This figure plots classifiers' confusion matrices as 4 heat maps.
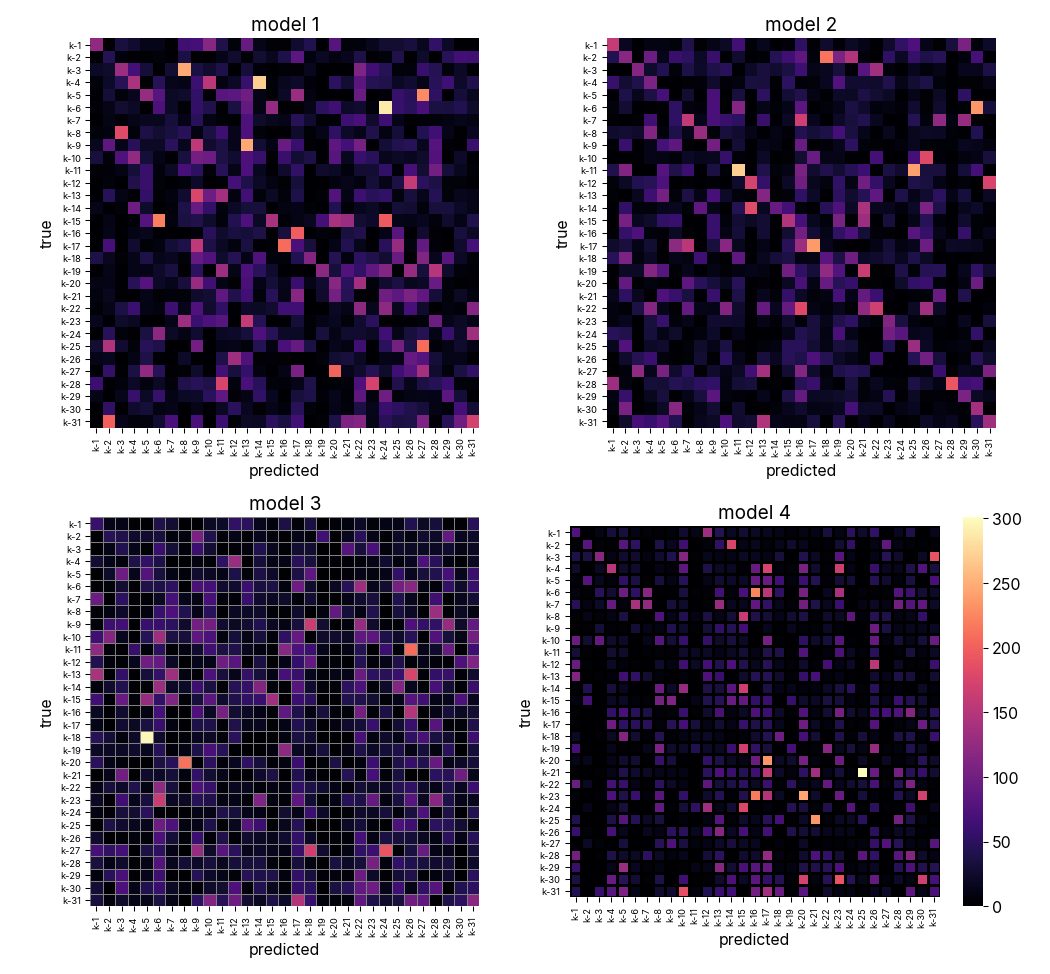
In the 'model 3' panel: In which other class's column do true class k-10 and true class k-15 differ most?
k-2
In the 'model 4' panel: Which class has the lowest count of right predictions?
k-11
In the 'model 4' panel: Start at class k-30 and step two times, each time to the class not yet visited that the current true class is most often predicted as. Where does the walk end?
k-20
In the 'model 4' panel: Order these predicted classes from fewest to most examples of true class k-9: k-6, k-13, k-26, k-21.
k-21, k-6, k-13, k-26
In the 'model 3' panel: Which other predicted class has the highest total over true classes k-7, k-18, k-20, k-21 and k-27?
k-5
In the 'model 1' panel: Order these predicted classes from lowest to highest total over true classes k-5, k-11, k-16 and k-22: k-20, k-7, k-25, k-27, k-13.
k-20, k-7, k-25, k-13, k-27
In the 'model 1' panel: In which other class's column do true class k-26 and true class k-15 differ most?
k-6
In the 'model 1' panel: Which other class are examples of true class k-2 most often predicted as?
k-17
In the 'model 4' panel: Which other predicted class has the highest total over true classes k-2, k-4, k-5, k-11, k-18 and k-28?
k-17
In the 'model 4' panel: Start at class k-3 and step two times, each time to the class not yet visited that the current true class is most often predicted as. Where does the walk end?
k-10
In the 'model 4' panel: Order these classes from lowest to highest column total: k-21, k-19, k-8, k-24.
k-19, k-24, k-21, k-8
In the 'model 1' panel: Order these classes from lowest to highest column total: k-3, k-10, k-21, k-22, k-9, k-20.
k-3, k-21, k-10, k-20, k-22, k-9
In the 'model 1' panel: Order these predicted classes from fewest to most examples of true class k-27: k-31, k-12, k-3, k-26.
k-3, k-12, k-31, k-26
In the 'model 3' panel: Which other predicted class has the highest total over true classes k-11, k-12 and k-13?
k-26
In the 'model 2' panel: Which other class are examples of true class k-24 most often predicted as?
k-23
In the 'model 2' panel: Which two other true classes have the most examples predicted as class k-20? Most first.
k-2, k-18
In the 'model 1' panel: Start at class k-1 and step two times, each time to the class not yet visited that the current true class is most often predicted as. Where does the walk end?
k-4
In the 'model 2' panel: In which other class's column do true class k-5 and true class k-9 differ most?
k-6
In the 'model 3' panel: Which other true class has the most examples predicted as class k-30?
k-21
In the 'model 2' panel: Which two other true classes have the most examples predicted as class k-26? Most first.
k-10, k-22
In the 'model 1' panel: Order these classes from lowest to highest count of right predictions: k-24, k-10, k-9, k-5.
k-24, k-10, k-5, k-9
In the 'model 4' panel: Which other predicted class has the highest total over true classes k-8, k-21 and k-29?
k-25
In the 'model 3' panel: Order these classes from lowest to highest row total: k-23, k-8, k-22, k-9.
k-8, k-22, k-23, k-9
